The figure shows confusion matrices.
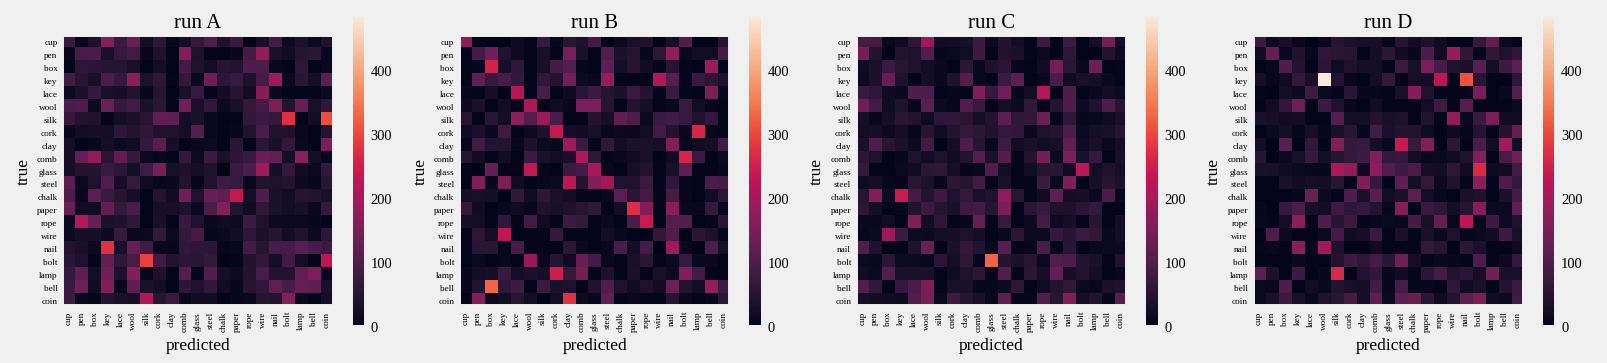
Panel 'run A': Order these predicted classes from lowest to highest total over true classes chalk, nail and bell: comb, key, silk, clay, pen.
clay, silk, pen, comb, key
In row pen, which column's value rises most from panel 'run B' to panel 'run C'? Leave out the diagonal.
cup
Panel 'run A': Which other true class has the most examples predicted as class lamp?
comb
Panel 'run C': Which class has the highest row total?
chalk
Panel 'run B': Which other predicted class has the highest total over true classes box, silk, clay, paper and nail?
bell
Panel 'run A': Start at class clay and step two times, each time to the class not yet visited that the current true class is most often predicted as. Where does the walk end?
silk
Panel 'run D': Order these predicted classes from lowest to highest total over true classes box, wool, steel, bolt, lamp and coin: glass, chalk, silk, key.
glass, chalk, key, silk
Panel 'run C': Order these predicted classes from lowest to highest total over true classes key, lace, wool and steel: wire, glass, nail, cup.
glass, wire, cup, nail
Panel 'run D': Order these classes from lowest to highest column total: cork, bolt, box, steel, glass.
glass, box, cork, steel, bolt
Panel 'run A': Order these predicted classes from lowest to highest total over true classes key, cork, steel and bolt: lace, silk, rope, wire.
rope, lace, wire, silk
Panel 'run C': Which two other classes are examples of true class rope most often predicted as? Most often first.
lace, comb
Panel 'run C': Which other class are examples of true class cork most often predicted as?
nail
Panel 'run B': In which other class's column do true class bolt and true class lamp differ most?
cork
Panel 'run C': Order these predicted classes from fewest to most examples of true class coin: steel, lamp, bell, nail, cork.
bell, lamp, cork, steel, nail
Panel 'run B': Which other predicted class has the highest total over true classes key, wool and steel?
clay
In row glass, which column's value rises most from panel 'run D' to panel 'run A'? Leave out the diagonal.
wire
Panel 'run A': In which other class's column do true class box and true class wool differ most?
nail
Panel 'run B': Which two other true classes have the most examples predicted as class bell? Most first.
box, lace
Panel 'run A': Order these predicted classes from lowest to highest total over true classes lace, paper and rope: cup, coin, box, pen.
coin, cup, box, pen
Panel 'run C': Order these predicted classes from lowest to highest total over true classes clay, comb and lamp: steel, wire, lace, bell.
bell, lace, wire, steel
